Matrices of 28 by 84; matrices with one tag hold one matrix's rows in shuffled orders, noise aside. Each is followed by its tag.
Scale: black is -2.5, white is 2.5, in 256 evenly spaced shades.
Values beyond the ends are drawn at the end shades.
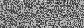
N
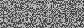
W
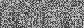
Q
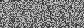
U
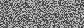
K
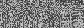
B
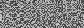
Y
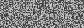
K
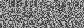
U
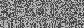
W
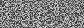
U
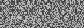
U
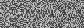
Y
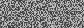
Q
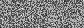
Q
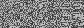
B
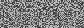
K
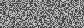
U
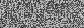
N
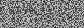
U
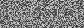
K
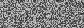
W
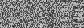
B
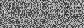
Q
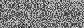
Q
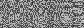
B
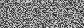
K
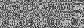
B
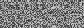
Q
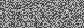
U
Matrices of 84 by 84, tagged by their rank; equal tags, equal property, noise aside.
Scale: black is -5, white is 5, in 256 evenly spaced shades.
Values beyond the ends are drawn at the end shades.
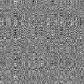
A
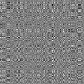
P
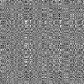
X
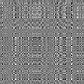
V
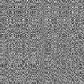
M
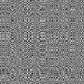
P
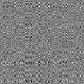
X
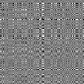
V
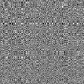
X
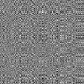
P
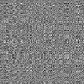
A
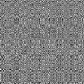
X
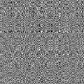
X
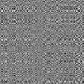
P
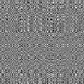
X
